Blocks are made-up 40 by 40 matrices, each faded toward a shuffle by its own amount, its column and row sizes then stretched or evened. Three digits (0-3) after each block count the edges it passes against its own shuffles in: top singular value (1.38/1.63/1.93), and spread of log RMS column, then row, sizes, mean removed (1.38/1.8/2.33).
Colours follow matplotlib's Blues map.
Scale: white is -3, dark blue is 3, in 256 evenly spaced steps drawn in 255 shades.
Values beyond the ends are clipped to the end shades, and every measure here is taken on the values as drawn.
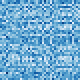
3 1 1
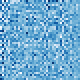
3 3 1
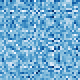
3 1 2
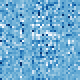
1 3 1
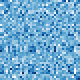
3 0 2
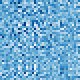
3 2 2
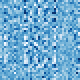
3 3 1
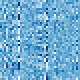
3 3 0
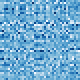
3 0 3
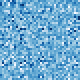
0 1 2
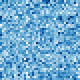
2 0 1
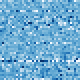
1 0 3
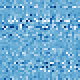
1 0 3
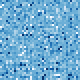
0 1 0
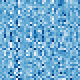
3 3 0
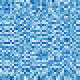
3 1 1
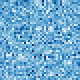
2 0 1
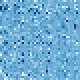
0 3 2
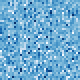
0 2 1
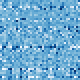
2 0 3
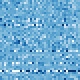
2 0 3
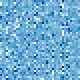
1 3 0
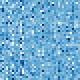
0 3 0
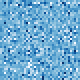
2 2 2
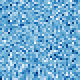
1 1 0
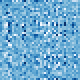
2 3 2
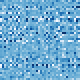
3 1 3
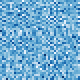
3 1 0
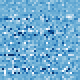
1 1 3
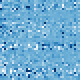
0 2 3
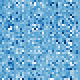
0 3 2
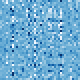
2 3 0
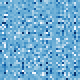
2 3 1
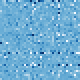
1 1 2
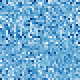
0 1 2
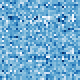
1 2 2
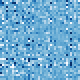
0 3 3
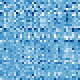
3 3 3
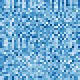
3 0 1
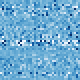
0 0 3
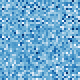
2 1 0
